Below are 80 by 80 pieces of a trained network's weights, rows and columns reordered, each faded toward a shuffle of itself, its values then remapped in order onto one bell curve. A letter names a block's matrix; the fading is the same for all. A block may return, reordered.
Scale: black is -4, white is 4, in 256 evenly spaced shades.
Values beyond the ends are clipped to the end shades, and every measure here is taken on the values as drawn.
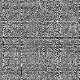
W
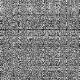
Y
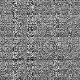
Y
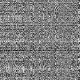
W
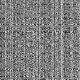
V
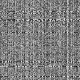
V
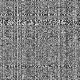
V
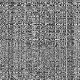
V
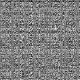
Y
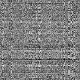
W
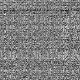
Y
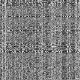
V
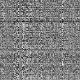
Y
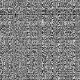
Y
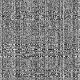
V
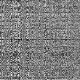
Y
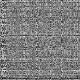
W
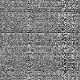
W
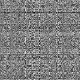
Y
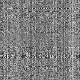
V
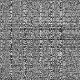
W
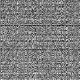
W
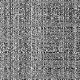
V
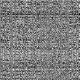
Y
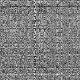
W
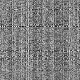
V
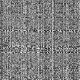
V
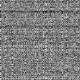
W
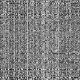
V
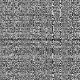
Y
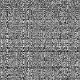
W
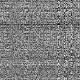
W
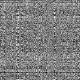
Y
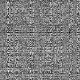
Y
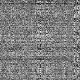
W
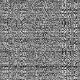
W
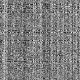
V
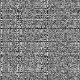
W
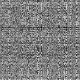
W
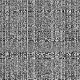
V
